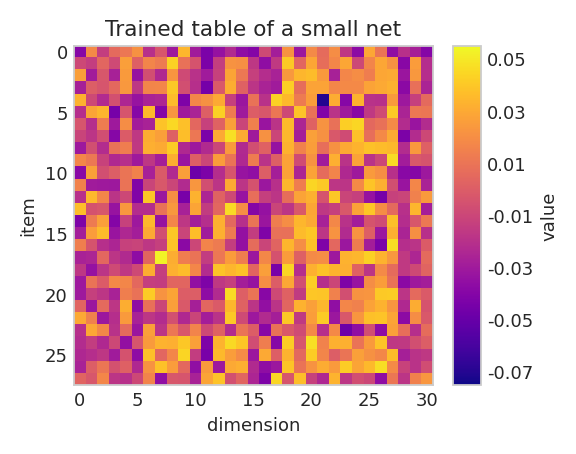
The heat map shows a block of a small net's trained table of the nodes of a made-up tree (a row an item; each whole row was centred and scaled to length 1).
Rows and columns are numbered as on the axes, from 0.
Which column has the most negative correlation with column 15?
25
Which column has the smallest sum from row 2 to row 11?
28
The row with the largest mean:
24
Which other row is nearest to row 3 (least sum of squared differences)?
1
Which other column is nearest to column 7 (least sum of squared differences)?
23
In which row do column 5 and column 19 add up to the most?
27
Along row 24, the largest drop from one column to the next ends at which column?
11
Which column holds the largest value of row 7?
13
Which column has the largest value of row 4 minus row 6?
17
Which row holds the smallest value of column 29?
10
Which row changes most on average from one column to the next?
15
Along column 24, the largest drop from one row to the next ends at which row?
5
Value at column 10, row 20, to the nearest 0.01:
0
